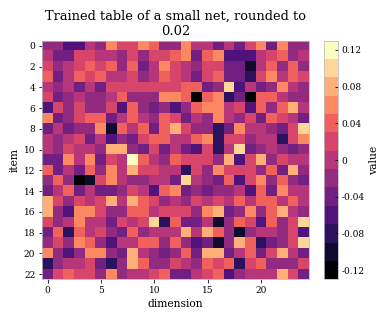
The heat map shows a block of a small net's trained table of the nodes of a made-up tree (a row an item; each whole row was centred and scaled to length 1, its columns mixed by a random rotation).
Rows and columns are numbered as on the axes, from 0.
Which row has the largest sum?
15
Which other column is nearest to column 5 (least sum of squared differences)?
21
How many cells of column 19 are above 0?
10
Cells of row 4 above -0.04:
20
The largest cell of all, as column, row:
8, 11
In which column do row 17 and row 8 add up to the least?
16
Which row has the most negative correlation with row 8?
22
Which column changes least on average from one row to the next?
1
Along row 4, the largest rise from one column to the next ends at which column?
17
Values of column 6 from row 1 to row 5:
0 0.04 0 0.02 0
